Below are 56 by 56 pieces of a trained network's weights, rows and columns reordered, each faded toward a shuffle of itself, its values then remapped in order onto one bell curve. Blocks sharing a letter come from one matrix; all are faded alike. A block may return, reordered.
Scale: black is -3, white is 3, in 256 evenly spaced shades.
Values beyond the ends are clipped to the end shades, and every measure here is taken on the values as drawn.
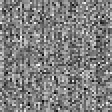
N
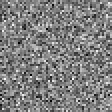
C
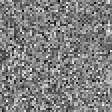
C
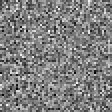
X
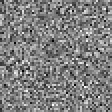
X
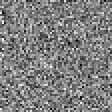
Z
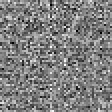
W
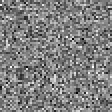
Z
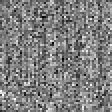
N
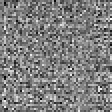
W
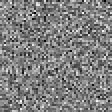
X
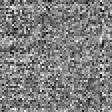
W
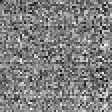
W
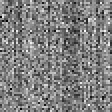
N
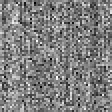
N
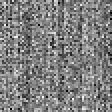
N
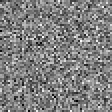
C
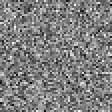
Z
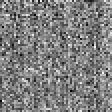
N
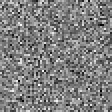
C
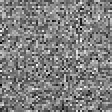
W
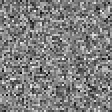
Z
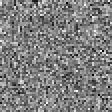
C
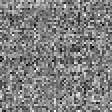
W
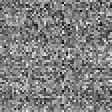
W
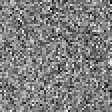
C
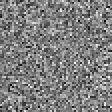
C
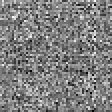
W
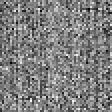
N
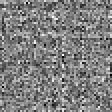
W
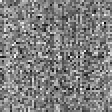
N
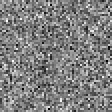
C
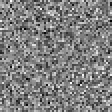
C
